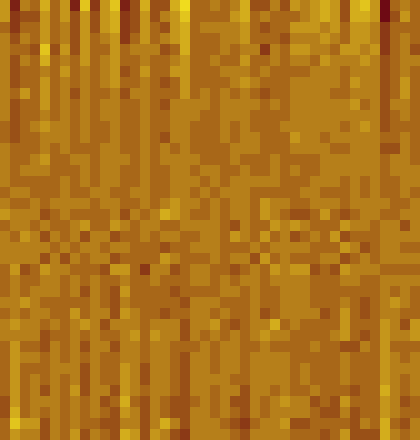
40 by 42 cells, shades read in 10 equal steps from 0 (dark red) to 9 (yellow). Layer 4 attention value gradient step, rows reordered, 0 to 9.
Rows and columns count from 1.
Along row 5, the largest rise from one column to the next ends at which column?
5
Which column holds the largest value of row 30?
28
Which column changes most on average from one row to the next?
35
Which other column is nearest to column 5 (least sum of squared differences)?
36
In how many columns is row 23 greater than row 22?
13
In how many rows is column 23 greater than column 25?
11
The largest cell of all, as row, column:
1, 19
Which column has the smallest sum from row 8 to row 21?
39
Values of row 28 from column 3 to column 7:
6 5 4 4 4
